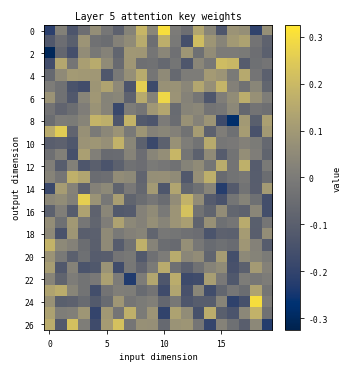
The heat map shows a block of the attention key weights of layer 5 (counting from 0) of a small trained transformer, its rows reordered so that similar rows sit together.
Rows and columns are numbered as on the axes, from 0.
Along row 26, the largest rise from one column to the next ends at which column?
2
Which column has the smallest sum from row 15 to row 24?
16
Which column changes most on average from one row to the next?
14
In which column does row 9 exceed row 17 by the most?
1
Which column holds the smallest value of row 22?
7
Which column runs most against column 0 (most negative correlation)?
4
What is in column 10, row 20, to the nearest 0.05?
0
